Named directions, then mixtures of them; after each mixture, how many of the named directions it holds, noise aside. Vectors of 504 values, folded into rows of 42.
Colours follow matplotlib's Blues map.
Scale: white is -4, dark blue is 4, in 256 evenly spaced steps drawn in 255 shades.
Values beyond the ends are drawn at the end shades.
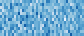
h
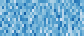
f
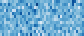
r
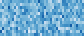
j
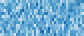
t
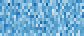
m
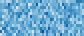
three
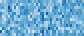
two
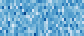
three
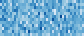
four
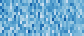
two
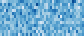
one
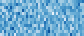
three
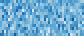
three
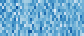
four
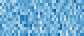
four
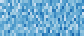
three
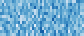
three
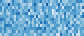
one
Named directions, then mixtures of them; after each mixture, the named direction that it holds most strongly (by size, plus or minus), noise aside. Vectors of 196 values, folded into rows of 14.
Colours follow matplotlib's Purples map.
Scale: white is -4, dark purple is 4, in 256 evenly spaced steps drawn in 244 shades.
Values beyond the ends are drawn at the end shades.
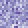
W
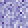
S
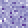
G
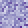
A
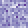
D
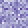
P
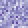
W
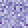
A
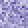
G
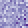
A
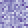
A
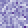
A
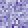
W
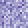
S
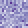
A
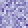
A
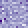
G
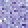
G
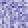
S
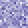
G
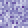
W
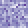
D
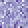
S
